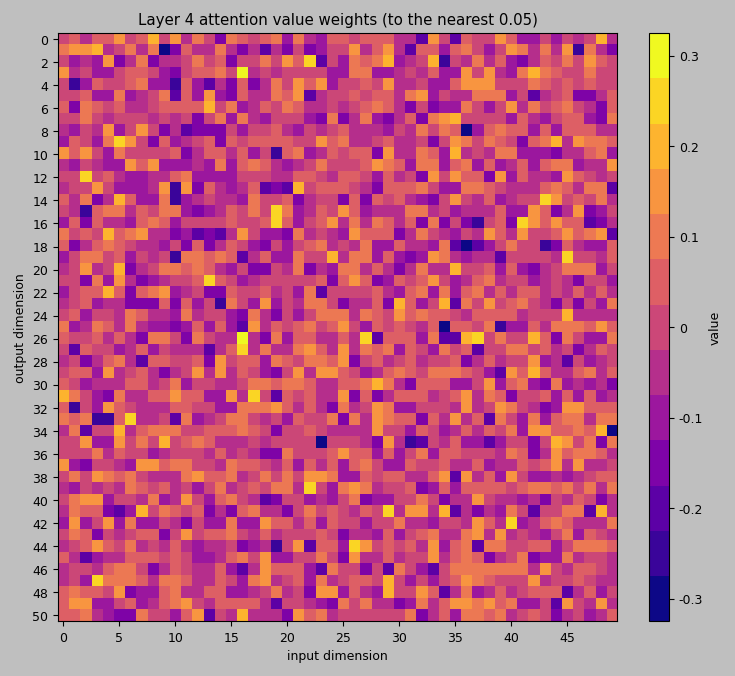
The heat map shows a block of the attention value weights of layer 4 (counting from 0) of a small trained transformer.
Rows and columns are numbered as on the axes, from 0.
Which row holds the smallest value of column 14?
23
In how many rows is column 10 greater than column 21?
12
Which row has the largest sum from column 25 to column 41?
24
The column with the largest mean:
45
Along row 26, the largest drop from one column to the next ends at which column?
28
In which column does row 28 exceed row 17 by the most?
14
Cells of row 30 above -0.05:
28
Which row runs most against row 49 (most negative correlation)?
16
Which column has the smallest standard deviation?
0
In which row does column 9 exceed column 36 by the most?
35
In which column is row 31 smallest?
19
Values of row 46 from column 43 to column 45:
0.15 0 -0.05
